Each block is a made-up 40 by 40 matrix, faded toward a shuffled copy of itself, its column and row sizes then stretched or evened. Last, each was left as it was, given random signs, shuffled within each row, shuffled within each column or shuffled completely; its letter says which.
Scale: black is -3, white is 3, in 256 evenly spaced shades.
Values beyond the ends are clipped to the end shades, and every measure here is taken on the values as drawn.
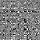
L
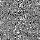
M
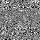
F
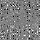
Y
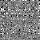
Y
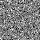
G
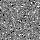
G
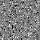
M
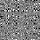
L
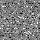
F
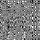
L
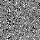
M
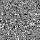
F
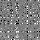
L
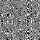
L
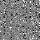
M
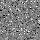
G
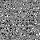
F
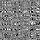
L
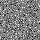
G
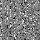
M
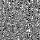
M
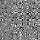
L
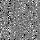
M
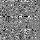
Y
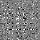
Y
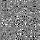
Y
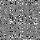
Y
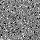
G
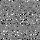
F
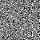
M
